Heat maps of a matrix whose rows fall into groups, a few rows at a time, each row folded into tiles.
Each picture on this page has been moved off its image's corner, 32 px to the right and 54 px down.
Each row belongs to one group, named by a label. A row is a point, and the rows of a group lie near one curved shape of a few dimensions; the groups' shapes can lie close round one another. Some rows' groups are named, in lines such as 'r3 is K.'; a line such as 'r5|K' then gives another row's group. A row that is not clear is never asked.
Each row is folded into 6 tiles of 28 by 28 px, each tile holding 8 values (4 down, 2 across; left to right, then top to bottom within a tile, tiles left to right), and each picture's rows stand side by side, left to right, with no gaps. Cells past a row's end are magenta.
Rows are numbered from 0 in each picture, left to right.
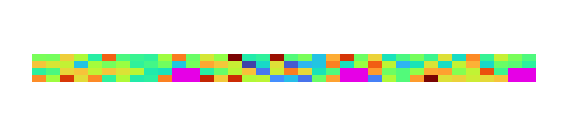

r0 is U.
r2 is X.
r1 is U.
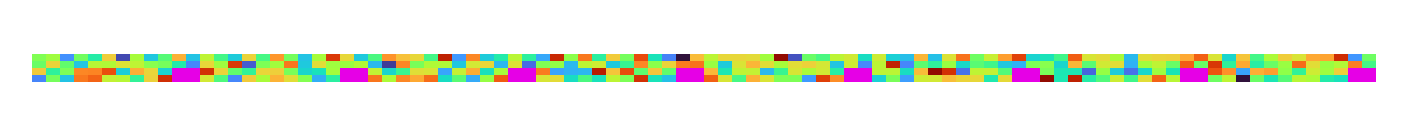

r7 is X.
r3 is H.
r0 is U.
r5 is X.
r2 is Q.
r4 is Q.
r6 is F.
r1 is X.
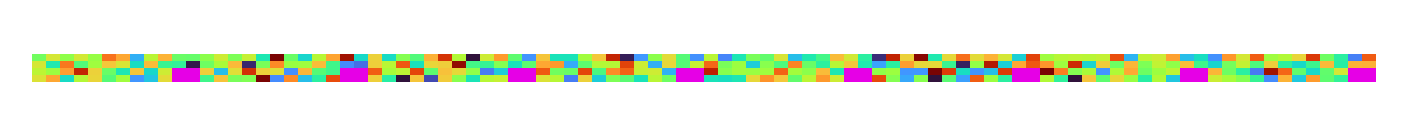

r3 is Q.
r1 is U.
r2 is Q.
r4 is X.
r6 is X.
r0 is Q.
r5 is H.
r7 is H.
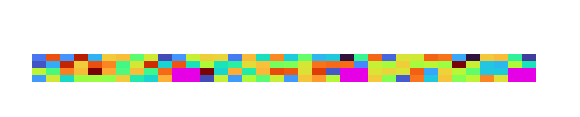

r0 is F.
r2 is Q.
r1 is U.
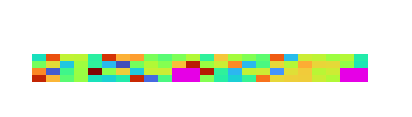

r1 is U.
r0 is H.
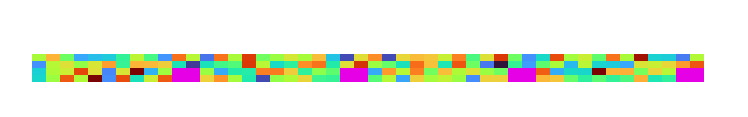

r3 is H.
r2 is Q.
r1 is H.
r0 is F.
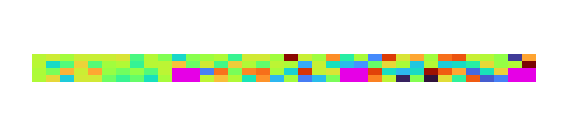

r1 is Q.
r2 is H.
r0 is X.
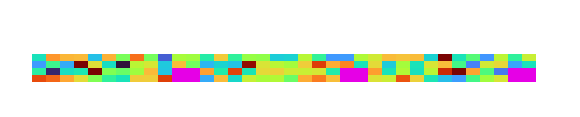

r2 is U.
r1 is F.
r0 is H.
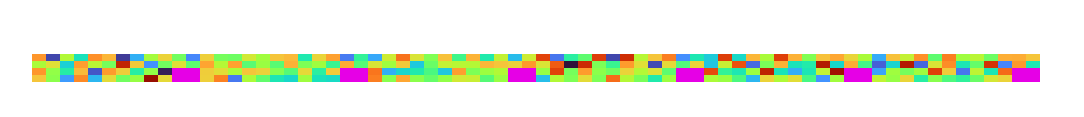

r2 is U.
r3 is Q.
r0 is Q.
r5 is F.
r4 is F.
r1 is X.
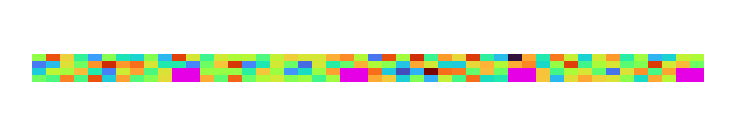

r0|F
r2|H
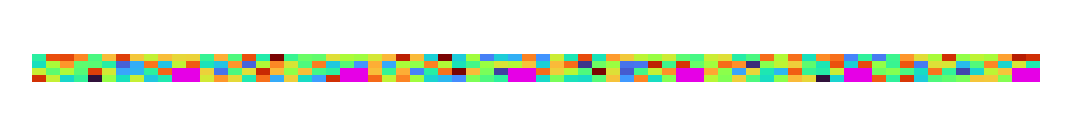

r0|H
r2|U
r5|F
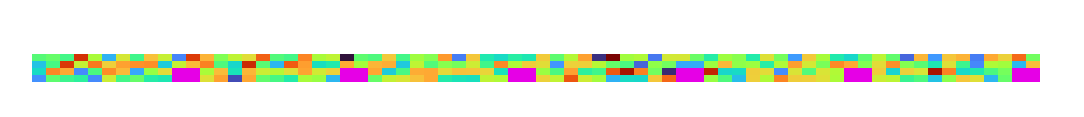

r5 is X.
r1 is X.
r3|U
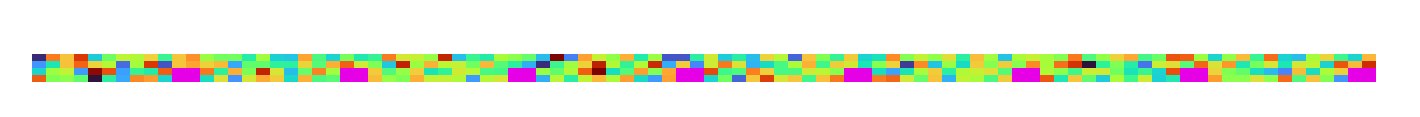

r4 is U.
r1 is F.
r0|H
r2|Q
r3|F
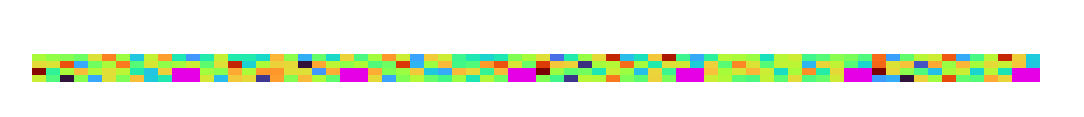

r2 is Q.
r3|X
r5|X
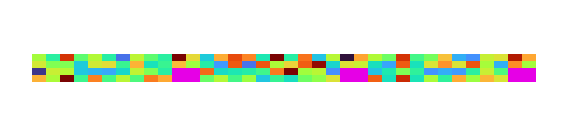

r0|F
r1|U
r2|F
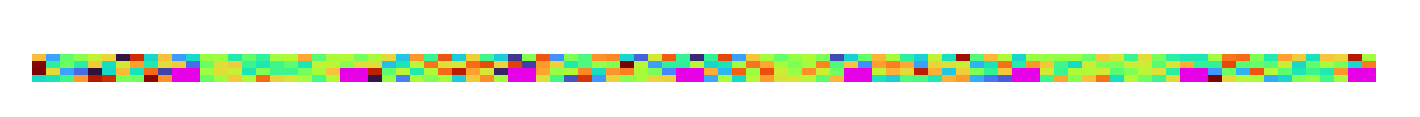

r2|U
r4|F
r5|Q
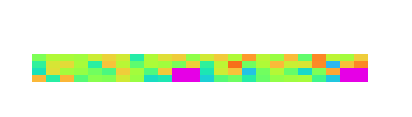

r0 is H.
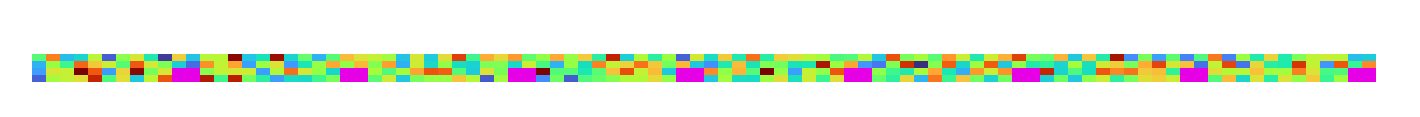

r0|F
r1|U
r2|X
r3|U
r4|F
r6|U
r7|Q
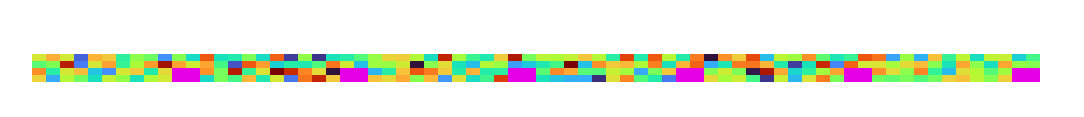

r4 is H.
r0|Q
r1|U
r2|U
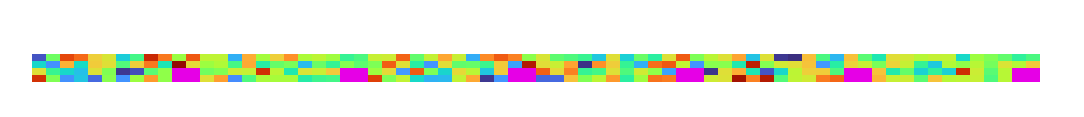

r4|F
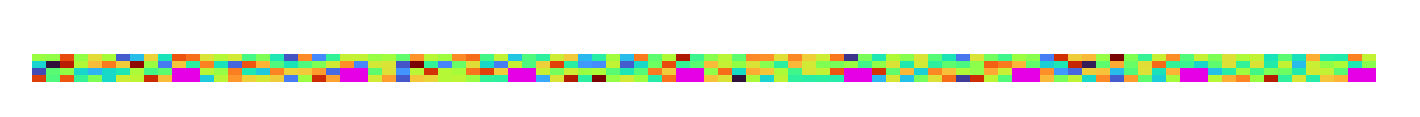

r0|F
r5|F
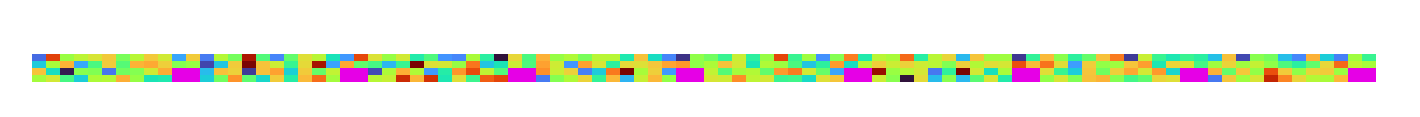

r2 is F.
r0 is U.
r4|U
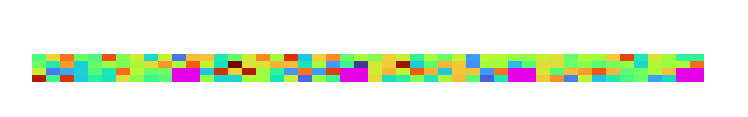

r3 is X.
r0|U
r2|Q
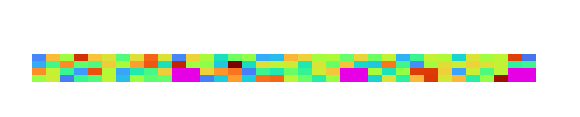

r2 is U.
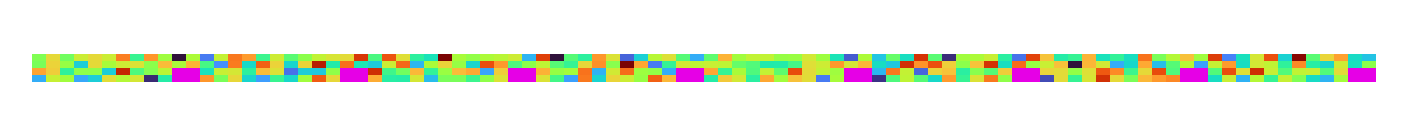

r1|F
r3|Q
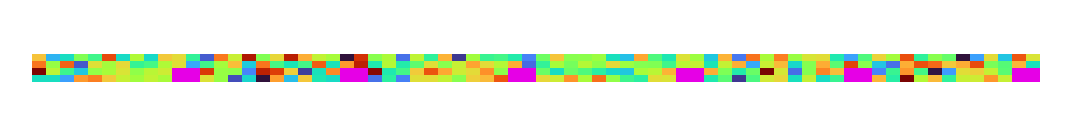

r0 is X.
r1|H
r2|U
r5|F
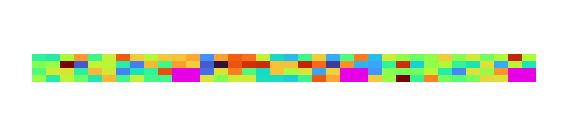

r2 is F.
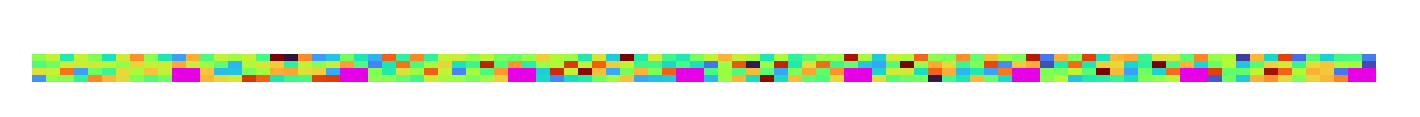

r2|F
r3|Q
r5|H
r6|F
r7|U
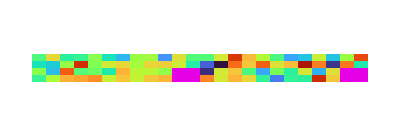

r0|F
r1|F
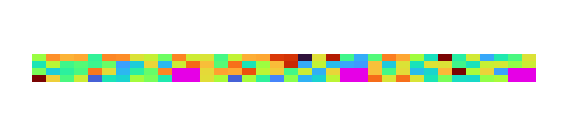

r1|Q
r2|U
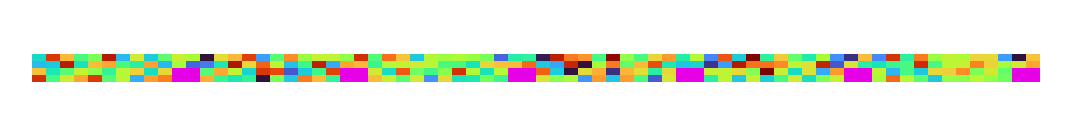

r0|Q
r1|H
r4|F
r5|H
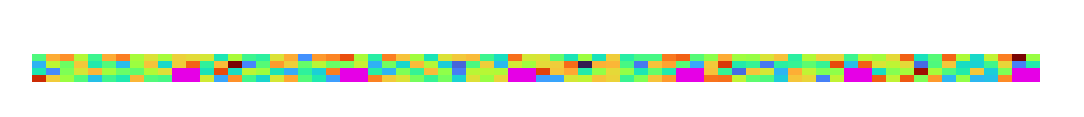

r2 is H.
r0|H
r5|U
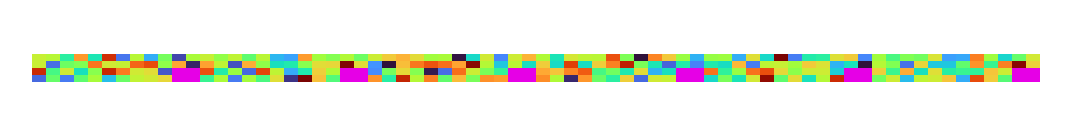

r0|U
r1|F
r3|Q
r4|U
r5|F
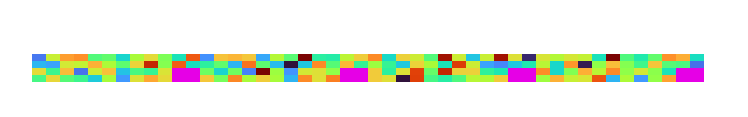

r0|F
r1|H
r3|U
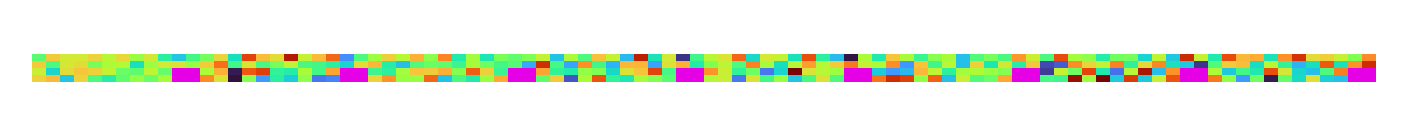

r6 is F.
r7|H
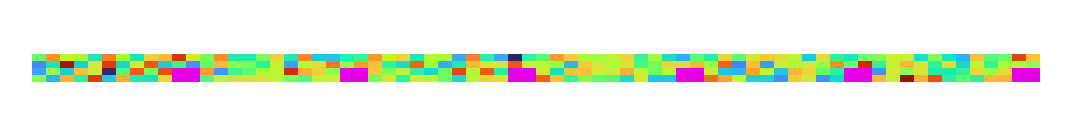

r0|F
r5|F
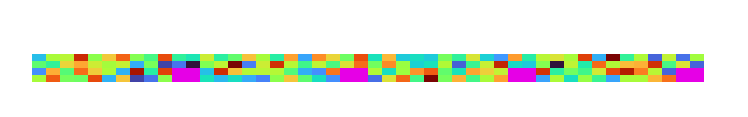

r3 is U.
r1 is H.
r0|Q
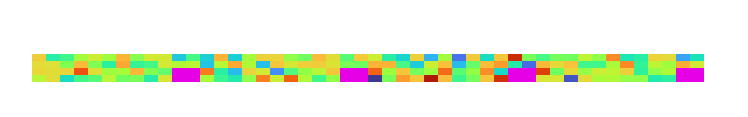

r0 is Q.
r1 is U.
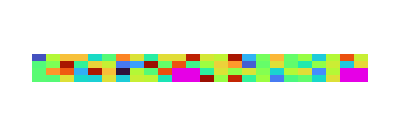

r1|U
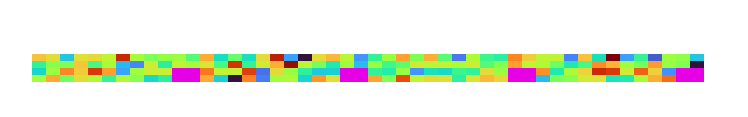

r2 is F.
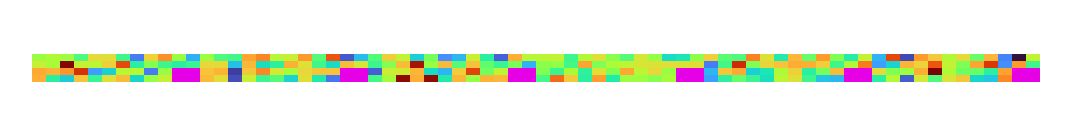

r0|Q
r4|H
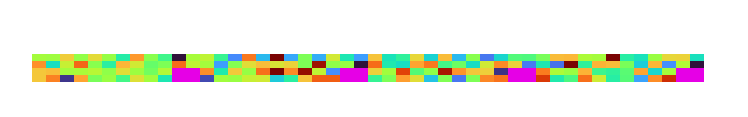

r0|X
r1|U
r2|U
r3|Q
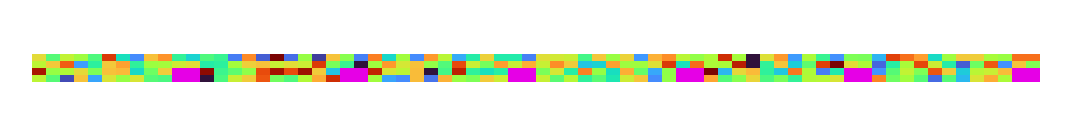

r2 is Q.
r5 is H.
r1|U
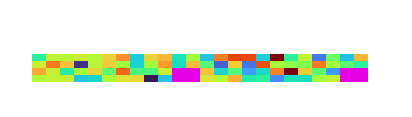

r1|U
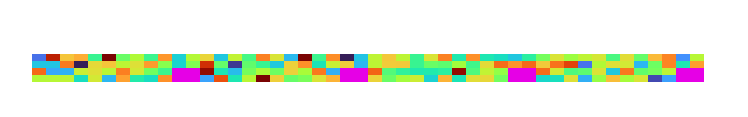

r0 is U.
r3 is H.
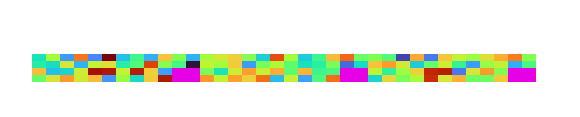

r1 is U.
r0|U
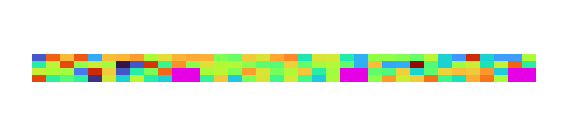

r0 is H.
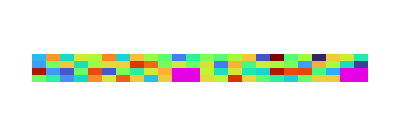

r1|U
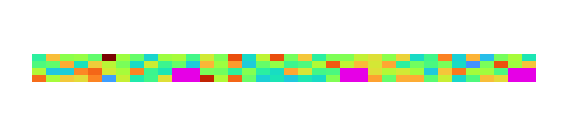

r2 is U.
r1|U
